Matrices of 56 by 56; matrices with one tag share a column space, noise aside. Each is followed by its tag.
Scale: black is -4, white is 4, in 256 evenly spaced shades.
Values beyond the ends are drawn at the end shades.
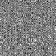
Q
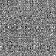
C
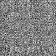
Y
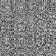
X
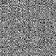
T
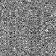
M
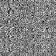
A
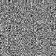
X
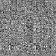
C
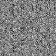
A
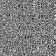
Y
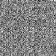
A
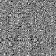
Q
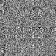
A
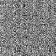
Y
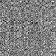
M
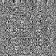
X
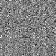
A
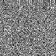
X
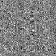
C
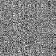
Y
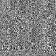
C
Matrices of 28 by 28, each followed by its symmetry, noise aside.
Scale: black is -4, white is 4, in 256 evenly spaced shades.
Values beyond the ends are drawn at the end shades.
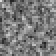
no symmetry.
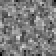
same after a half turn.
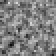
symmetric across the other diagonal.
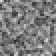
symmetric.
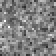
no symmetry.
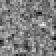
no symmetry.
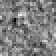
antisymmetric.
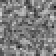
no symmetry.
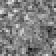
symmetric.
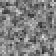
symmetric across the other diagonal.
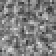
antisymmetric.
